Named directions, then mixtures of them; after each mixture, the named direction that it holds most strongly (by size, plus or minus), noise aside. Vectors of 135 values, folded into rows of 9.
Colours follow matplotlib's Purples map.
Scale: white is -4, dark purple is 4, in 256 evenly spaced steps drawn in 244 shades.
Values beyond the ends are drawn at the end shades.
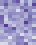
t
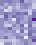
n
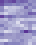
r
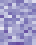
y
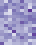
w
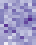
t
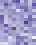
t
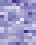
r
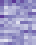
r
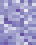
t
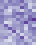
w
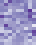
w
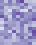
w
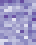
n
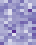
w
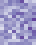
y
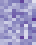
n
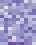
y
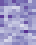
r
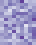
w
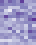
n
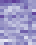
r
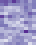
r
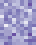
t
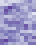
r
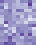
t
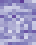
y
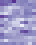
r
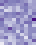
n
